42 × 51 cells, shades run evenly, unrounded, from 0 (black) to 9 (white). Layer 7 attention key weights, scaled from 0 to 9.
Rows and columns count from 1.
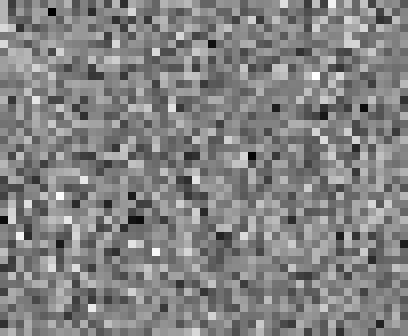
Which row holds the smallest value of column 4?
30
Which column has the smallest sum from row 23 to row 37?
1
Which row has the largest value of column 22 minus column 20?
14
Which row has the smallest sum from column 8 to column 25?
9
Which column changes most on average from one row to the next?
17
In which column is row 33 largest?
7
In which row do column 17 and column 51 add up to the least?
13
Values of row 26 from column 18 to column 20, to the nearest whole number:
2 2 5
